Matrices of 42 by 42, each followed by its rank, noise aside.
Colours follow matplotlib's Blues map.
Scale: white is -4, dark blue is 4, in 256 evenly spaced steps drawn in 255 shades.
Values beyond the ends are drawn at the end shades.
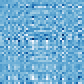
three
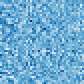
eight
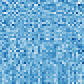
six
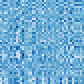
four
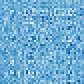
six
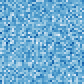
twelve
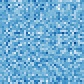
six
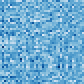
six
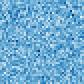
twelve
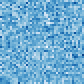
eight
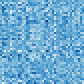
six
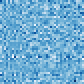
eight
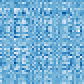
three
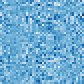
six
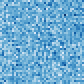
twelve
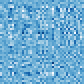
four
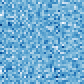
eight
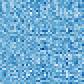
six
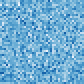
twelve
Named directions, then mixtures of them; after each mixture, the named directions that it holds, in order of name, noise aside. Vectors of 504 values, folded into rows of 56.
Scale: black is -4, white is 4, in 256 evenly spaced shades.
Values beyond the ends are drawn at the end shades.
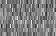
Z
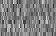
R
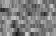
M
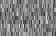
R, Z.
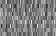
Z.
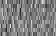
R, Z.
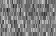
M, R, Z.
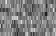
M, Z.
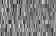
R, Z.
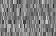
R.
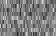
M, R, Z.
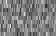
M, R, Z.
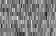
M, Z.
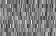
Z.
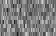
M, R, Z.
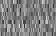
R.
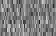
R.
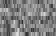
M, R.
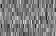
R, Z.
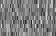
R, Z.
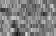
M.
